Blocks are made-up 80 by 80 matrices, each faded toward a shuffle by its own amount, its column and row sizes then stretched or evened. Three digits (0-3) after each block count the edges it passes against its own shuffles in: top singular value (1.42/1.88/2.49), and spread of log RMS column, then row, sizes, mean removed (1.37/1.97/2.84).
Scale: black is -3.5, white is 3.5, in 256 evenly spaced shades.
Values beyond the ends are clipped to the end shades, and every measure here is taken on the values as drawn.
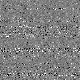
0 0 3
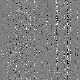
1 3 1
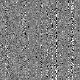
1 3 0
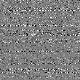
1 0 3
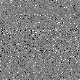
0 0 2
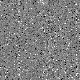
1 1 0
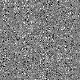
0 2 0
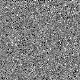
0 1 1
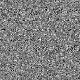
1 0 2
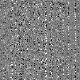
1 3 1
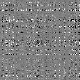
2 3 3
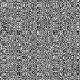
3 2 0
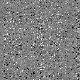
1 2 1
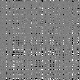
3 3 3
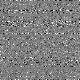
0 0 3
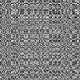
3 1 3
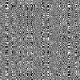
3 3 2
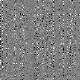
0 3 2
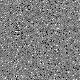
0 1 0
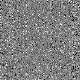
1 2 0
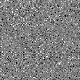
2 0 1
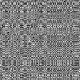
3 0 3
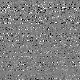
0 0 3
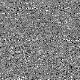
0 0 2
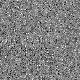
1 0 0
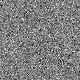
0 0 0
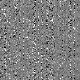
1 3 0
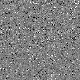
1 1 1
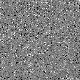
1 1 1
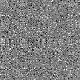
2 0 1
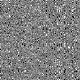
2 2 0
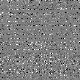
1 1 3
